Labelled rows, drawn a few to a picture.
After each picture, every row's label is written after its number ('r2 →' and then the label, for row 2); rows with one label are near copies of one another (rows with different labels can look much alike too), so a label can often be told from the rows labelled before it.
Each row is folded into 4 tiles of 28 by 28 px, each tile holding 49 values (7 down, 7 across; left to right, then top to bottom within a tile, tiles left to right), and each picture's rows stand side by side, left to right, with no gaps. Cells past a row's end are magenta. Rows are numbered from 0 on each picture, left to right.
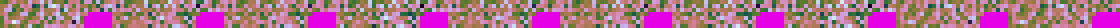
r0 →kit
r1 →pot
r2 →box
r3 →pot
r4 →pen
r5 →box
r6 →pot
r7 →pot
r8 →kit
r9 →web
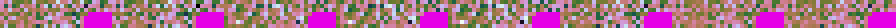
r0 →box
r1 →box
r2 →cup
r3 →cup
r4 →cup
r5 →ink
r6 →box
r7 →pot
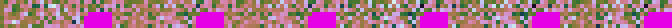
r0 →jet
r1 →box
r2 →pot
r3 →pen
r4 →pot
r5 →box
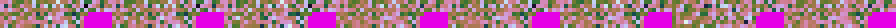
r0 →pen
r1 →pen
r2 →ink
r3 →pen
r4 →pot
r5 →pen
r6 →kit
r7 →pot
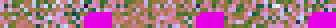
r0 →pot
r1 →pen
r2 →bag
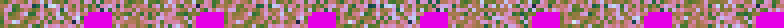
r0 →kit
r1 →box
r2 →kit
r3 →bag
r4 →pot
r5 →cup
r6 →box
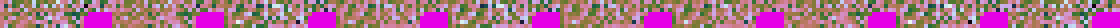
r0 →pot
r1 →pot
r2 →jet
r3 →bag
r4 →kit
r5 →kit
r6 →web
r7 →pot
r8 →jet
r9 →pen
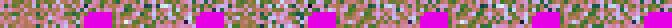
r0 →pen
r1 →jet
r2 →box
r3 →bag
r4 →kit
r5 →bag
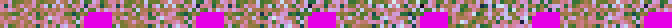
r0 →pen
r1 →ink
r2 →pen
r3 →ink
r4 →bag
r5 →box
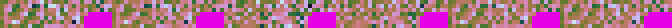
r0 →kit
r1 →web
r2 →ink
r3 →pot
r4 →kit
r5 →cup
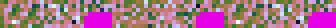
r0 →jet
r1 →ink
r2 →cup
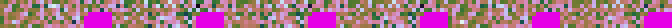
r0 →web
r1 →pen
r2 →box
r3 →ink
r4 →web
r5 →pen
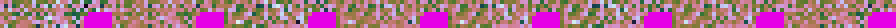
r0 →pot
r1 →pot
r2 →web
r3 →cup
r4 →cup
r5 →kit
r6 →jet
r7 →ink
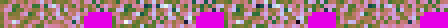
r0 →cup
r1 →jet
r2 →kit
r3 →bag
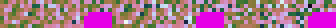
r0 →bag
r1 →cup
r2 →ink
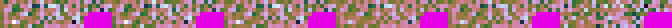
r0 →jet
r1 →cup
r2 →jet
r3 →jet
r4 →cup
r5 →ink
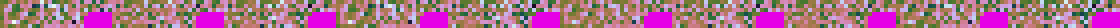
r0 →web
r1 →ink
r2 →pot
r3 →web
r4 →pot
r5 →cup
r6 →pot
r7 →ink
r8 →bag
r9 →pen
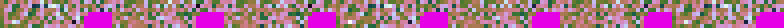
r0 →kit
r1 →pot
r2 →box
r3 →jet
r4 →pot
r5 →pen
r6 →web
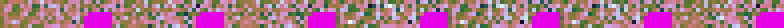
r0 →kit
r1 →ink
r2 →pot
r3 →web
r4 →web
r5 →web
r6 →pot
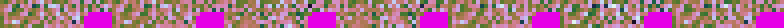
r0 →cup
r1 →bag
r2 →pot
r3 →box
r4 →kit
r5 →kit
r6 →web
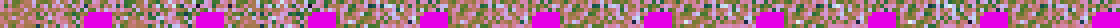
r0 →ink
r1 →box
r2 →pot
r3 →bag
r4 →bag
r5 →bag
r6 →jet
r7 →web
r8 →web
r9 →bag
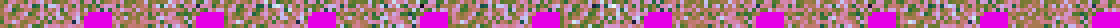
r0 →bag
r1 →box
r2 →bag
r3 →box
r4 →bag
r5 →kit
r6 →pot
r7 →box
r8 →cup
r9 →ink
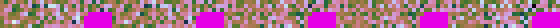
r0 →jet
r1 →bag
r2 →box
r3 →pot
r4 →ink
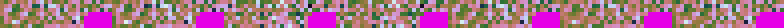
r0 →bag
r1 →web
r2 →pen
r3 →box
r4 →web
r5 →kit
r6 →jet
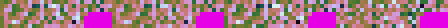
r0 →web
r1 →kit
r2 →kit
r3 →pen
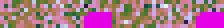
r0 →ink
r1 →kit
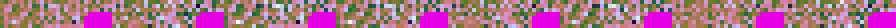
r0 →jet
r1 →pot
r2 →web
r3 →cup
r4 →pot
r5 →bag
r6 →box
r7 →pen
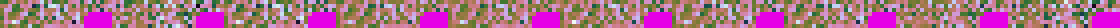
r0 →web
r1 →box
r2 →cup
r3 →kit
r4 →web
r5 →web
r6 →kit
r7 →bag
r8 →pot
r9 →box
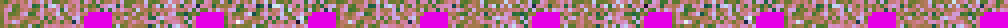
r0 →kit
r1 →ink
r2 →jet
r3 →web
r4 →pen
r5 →box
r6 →cup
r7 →kit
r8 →pot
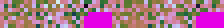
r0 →pot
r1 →box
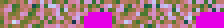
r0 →kit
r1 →bag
